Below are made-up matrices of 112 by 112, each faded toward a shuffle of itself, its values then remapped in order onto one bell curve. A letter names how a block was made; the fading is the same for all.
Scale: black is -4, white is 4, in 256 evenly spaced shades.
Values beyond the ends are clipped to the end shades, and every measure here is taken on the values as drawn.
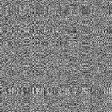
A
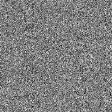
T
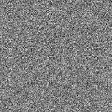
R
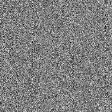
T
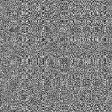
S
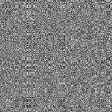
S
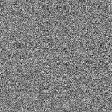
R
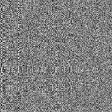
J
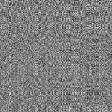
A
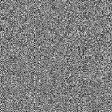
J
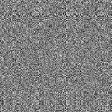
S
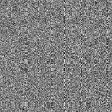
J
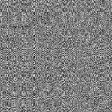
S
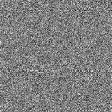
R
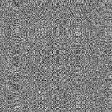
S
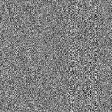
J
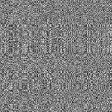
A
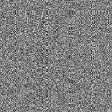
J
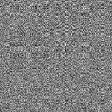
A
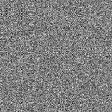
R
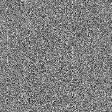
T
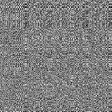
A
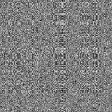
S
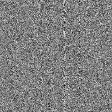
T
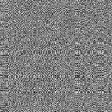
A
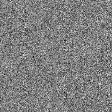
T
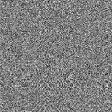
R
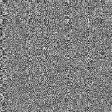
J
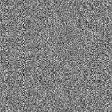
J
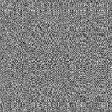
A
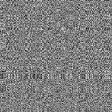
A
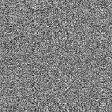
R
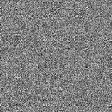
R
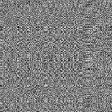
A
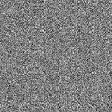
R
